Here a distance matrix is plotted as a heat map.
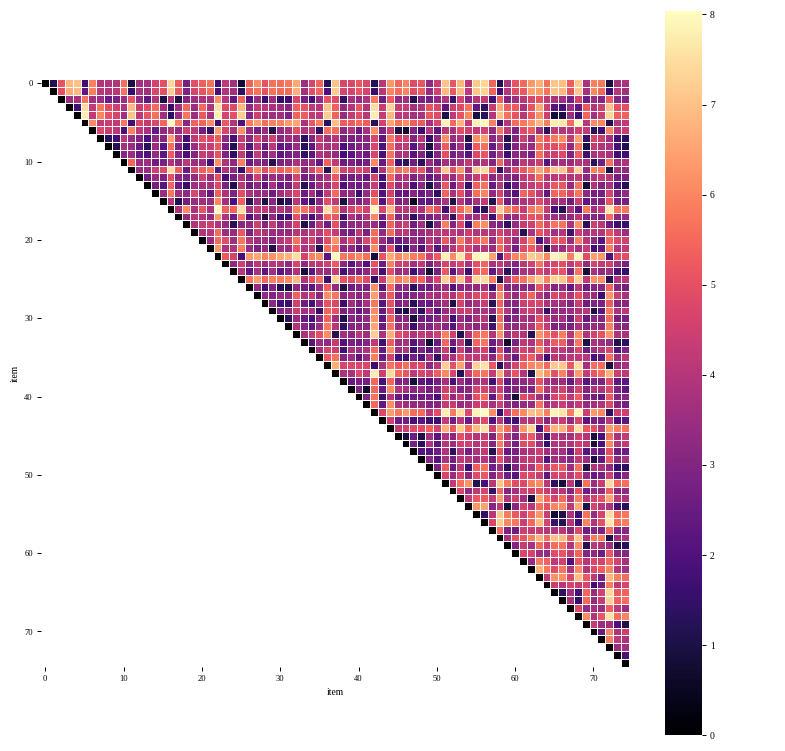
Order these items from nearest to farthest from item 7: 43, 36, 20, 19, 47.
43, 47, 36, 19, 20
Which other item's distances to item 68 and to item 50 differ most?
14
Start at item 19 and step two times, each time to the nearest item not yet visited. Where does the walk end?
67
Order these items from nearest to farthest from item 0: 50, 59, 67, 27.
59, 50, 67, 27
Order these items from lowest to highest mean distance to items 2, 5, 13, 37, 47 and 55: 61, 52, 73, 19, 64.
52, 73, 19, 61, 64
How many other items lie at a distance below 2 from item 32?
3
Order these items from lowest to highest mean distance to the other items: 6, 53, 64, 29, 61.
29, 6, 64, 61, 53
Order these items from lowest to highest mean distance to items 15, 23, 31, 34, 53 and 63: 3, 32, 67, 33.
33, 67, 32, 3
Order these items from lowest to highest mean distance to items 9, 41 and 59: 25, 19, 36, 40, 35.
40, 19, 35, 36, 25
